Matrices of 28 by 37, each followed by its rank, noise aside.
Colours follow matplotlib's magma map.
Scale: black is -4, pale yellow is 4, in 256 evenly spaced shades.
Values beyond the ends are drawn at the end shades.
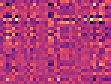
three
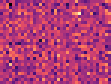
six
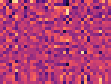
four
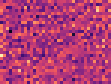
eight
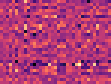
four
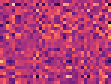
four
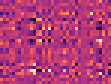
three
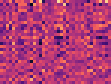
four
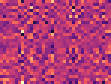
four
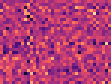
six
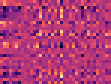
three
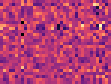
four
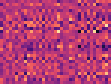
three
